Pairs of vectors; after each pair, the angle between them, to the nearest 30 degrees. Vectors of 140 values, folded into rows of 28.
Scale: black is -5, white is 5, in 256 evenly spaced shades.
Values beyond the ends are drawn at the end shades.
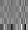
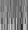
120 degrees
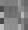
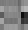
120 degrees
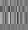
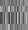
150 degrees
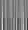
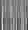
30 degrees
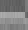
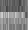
30 degrees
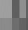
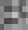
120 degrees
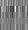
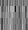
150 degrees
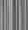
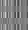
60 degrees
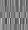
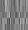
150 degrees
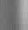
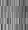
120 degrees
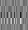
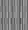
120 degrees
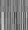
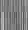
30 degrees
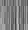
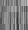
150 degrees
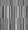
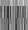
150 degrees
